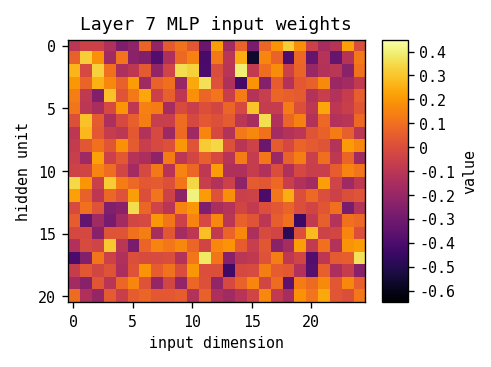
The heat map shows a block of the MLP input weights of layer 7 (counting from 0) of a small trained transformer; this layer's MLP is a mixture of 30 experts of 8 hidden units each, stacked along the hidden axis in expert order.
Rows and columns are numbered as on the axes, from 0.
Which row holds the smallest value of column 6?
1
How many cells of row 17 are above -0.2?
21
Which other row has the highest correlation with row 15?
19
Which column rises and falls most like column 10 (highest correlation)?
17
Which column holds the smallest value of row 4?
2
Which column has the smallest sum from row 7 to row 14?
16
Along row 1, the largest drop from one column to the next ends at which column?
15
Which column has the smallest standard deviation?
8
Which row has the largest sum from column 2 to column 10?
11
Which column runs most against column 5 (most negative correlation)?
12
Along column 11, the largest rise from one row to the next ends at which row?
3
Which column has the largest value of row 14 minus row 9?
7
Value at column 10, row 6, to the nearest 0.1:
0
